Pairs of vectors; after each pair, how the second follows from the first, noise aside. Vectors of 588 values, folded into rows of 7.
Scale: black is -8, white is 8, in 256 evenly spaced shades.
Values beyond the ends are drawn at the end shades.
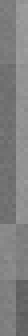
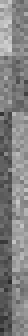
reversed, negated, scaled up.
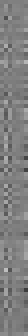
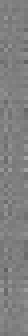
negated, shrunk.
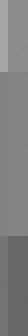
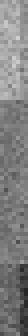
reversed, negated, scaled up.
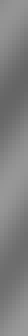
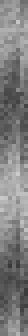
wrapped around, negated, scaled up.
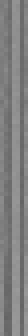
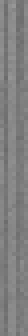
reversed, shrunk.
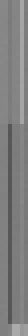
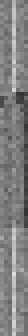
wrapped around, negated, scaled up.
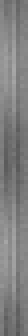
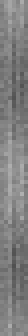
reversed, negated.
